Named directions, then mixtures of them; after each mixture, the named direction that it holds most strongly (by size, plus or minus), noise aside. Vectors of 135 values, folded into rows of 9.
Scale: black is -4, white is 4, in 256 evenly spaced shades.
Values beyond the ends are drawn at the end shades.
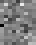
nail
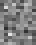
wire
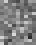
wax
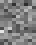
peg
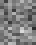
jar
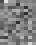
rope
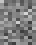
rope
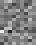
peg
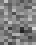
jar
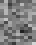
jar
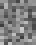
wax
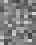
wax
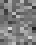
jar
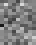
nail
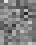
rope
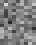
nail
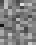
nail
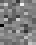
nail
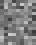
wire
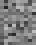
wax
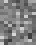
wax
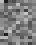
rope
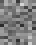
rope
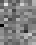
nail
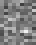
wire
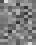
rope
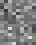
jar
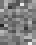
nail
